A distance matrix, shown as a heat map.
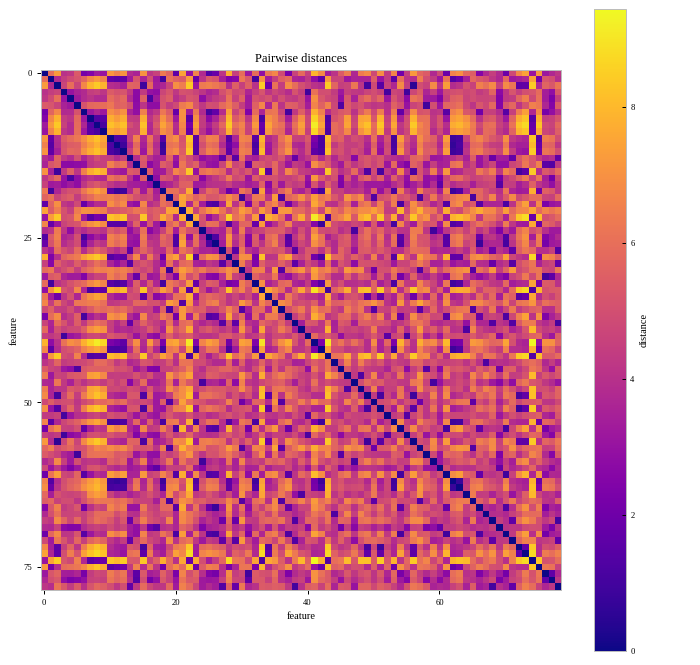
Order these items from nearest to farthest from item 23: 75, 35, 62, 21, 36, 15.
62, 75, 15, 35, 21, 36
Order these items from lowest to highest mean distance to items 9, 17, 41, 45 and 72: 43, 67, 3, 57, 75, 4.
3, 4, 75, 67, 57, 43
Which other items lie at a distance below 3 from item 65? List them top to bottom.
19, 30, 36, 50, 57
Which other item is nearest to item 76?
31
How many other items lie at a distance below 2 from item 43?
6
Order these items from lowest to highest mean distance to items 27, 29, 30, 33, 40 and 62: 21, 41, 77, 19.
77, 19, 41, 21
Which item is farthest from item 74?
41
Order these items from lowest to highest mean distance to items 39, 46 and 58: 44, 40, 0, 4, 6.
40, 4, 44, 6, 0
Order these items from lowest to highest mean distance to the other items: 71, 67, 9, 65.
71, 67, 65, 9
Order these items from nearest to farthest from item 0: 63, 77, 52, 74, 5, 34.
74, 77, 52, 5, 34, 63
